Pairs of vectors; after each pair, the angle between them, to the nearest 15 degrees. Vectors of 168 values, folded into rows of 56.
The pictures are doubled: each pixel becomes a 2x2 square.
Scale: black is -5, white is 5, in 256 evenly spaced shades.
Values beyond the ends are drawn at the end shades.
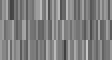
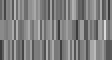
90 degrees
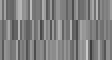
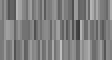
60 degrees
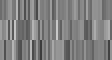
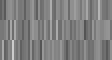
45 degrees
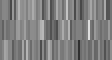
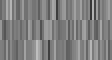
120 degrees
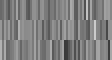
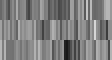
30 degrees
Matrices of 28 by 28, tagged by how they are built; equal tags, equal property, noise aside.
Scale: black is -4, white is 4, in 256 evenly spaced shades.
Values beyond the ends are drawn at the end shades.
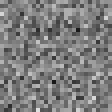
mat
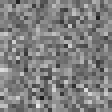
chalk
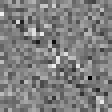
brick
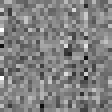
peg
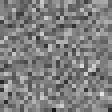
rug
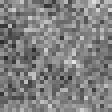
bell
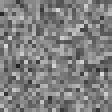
chalk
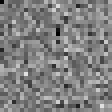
peg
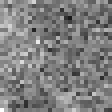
bell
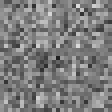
chalk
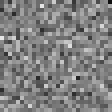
rug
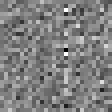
peg
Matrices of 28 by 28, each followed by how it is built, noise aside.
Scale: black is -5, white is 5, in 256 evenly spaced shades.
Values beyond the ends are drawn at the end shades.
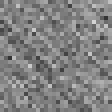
Toeplitz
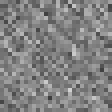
Toeplitz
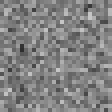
repeating rows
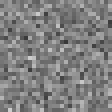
noise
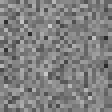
repeating rows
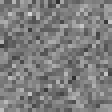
Hankel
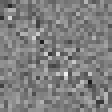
banded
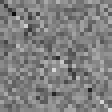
diagonal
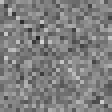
diagonal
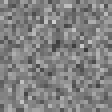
noise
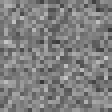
repeating rows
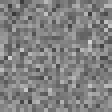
noise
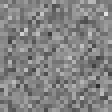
Hankel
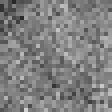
smooth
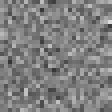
blocks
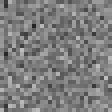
repeating rows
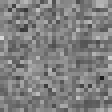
blocks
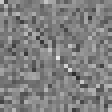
diagonal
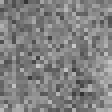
smooth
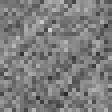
Hankel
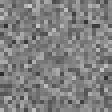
noise
